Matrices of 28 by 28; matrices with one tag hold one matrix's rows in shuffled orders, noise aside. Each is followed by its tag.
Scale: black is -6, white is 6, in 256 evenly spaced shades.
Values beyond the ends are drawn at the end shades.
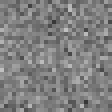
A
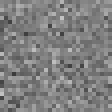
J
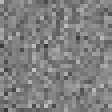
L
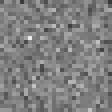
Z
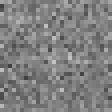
J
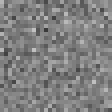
L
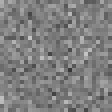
A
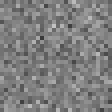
Z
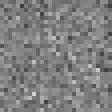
Z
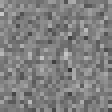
A
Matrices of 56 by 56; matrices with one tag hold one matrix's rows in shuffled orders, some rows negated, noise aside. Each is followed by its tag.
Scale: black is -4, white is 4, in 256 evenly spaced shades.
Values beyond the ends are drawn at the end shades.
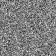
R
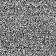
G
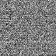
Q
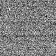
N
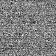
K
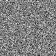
R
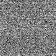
N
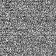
Q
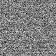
G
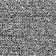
K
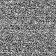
K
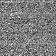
K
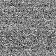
K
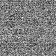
K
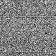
N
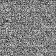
Q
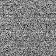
Q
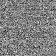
G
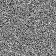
R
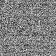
G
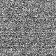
K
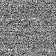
K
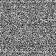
N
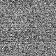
K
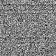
N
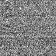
Q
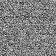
G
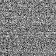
Q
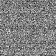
N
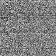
Q
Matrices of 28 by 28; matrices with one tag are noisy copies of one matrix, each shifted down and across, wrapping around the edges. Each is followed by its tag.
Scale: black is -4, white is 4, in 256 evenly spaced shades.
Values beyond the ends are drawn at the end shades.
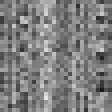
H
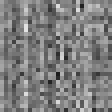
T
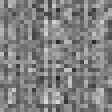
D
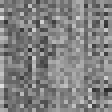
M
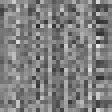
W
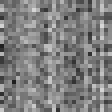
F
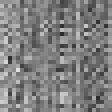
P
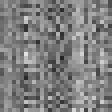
P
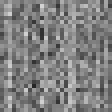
T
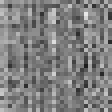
T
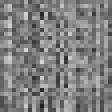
T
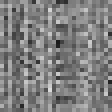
W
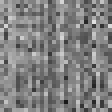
T
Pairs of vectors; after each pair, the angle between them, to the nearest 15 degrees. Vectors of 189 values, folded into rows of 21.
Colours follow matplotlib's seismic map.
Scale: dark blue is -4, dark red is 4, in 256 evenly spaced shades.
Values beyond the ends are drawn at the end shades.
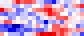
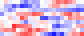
120 degrees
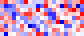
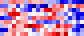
120 degrees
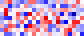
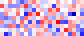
45 degrees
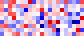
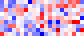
150 degrees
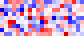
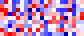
135 degrees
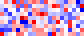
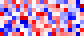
30 degrees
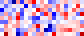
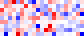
165 degrees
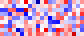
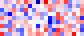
30 degrees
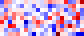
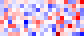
15 degrees
